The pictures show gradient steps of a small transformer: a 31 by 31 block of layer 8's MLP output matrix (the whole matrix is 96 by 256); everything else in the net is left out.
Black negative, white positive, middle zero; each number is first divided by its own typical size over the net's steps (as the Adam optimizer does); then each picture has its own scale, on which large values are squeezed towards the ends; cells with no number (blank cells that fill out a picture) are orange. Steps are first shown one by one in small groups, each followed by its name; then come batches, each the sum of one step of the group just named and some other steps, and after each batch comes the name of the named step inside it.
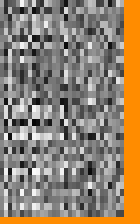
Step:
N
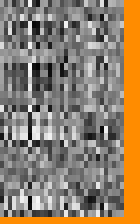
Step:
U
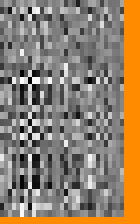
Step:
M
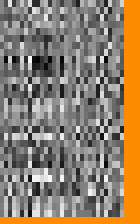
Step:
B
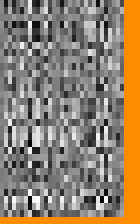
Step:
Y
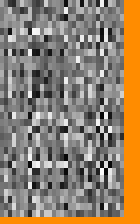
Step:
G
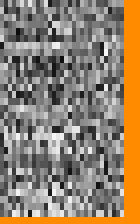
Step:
B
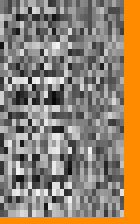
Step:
M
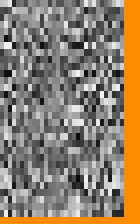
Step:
B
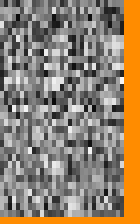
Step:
Y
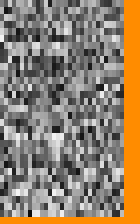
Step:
B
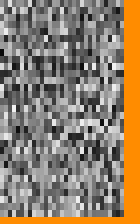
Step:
B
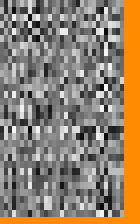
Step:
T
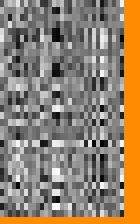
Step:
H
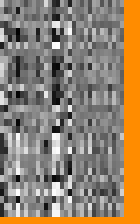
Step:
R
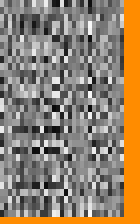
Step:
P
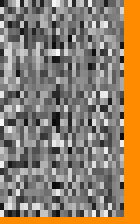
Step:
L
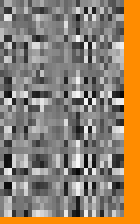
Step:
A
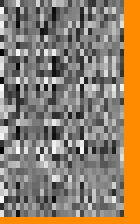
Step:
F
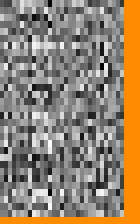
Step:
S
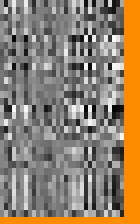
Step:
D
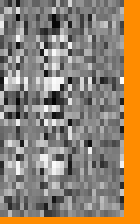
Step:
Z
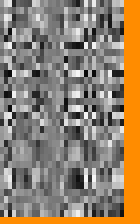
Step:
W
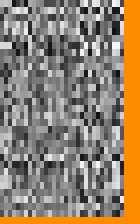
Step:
W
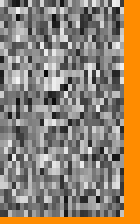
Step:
Z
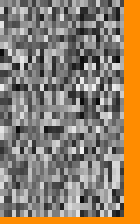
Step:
F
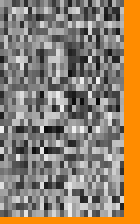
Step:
P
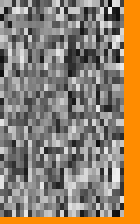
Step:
L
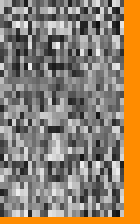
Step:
R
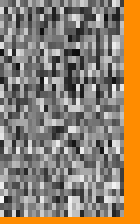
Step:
F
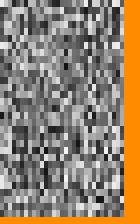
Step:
P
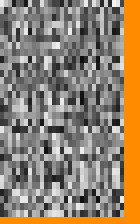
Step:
R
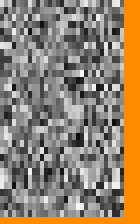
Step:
T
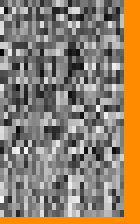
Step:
F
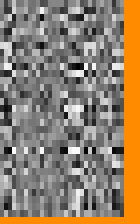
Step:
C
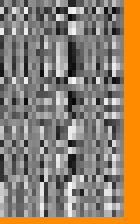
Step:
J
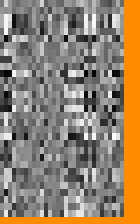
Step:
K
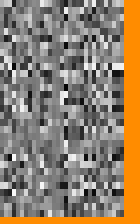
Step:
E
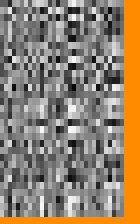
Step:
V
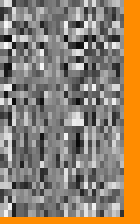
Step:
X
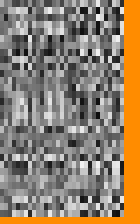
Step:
V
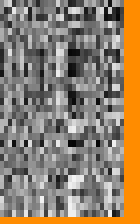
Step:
J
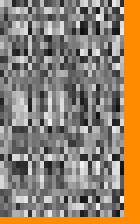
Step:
E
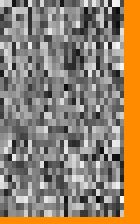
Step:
E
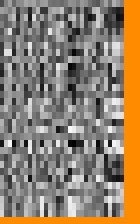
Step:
V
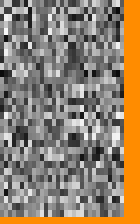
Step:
K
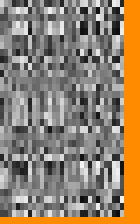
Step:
V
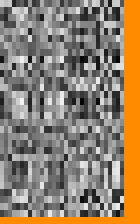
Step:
E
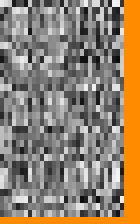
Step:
X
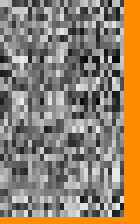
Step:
K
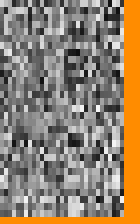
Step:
K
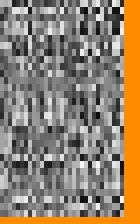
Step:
X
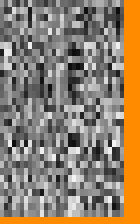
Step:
C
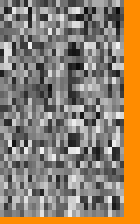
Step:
C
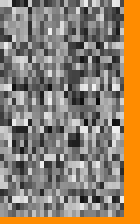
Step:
X
